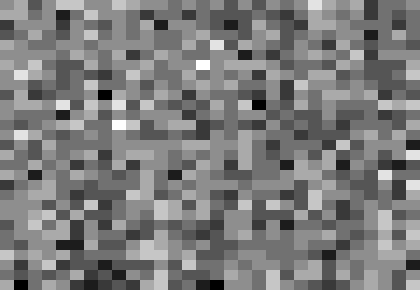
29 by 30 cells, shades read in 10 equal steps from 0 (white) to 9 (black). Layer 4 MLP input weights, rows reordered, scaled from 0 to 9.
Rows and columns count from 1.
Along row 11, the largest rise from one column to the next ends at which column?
19
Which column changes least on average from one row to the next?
27
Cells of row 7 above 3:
20
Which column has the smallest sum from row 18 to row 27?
28
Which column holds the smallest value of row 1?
23
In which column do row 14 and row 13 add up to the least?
9
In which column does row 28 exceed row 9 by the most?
7
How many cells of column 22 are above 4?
15
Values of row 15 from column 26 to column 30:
6 4 4 4 8
